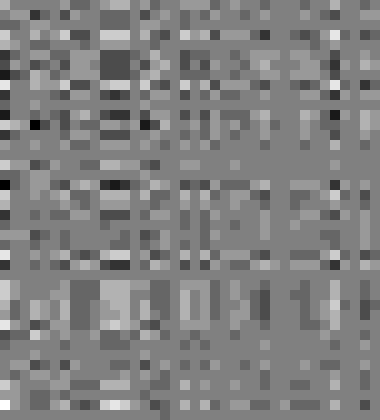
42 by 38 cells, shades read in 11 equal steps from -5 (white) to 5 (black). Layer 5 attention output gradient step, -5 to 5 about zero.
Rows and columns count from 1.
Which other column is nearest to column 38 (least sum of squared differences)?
35
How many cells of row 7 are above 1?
10
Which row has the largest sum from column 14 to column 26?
12
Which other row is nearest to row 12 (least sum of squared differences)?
27
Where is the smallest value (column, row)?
1, 41
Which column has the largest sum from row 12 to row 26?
4
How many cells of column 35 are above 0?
5
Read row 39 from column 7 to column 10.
-1 1 1 1
